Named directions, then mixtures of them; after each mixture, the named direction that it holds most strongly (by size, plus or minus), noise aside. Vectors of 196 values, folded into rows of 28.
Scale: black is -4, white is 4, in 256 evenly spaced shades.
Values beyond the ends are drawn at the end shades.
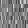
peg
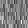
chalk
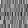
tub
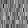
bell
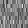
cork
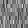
cork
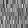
cork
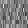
bell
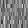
cork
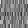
tub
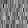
bell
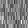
chalk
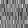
cork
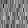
bell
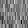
chalk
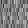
bell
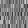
tub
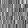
peg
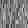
bell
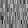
chalk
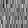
cork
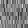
cork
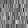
bell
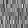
cork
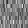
cork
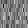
bell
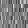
peg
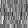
chalk
